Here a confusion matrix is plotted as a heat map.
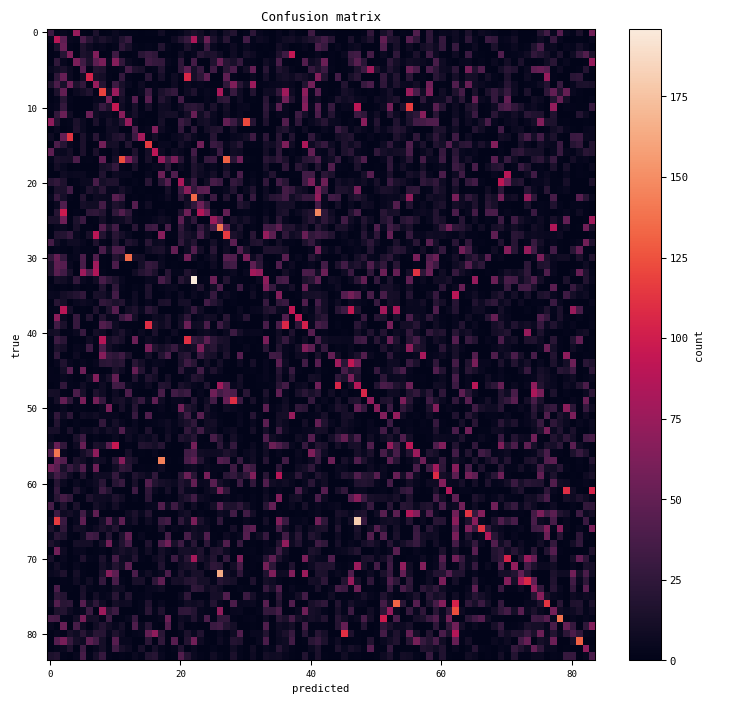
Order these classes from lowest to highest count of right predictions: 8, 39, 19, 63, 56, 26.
19, 63, 56, 39, 8, 26
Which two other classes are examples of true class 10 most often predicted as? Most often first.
55, 47
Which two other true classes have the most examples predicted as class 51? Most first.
78, 37
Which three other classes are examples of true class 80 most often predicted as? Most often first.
45, 62, 16
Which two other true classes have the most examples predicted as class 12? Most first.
30, 17
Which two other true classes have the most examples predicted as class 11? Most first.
17, 57
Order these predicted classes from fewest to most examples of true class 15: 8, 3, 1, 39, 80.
3, 80, 1, 8, 39
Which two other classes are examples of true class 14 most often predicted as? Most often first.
3, 2
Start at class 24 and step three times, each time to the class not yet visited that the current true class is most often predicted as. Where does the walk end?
47
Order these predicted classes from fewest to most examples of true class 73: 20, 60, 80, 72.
20, 80, 60, 72
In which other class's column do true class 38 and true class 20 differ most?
69
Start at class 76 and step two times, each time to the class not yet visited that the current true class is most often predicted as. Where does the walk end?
64
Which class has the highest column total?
62
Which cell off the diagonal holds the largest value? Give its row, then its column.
33, 22
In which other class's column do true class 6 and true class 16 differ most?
21
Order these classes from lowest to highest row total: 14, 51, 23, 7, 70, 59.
23, 51, 14, 7, 70, 59
